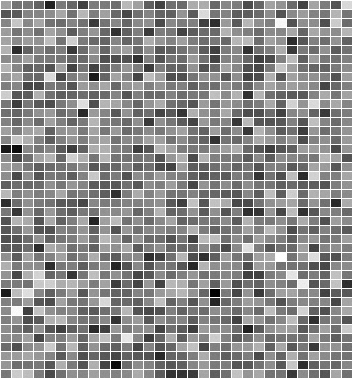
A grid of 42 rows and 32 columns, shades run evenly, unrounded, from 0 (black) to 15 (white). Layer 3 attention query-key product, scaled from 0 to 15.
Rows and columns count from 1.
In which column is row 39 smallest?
29
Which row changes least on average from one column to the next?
21
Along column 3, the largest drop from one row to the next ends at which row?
35
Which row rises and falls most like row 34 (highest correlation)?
16
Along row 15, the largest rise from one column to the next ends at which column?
24
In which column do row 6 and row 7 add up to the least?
20
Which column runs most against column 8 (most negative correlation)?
18
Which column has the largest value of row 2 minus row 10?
19
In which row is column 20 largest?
38
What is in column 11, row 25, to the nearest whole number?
11
